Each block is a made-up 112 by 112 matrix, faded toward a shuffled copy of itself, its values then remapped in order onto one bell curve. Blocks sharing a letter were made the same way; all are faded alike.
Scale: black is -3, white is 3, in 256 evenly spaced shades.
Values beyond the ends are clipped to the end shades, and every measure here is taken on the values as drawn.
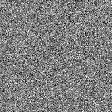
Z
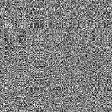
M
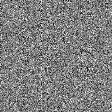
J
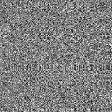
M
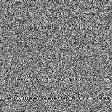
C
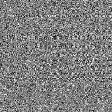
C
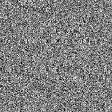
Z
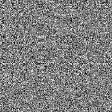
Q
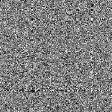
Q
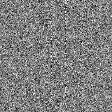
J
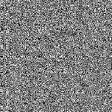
Q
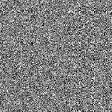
Q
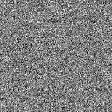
Z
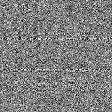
C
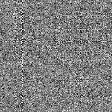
Q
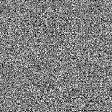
C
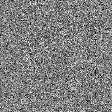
J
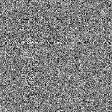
Q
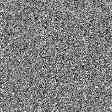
J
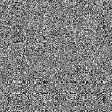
Q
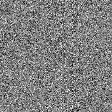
J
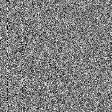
J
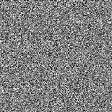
Z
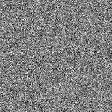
Z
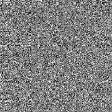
Q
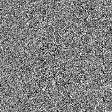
J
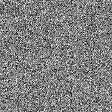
J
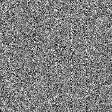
J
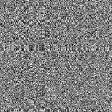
M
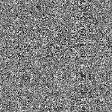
Q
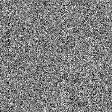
J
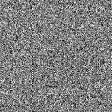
Z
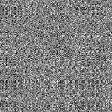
M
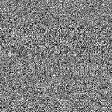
C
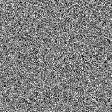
Z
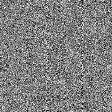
J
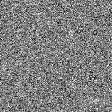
Z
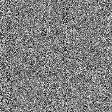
J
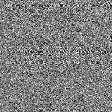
C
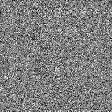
Z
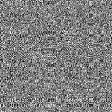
M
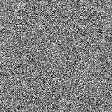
Z
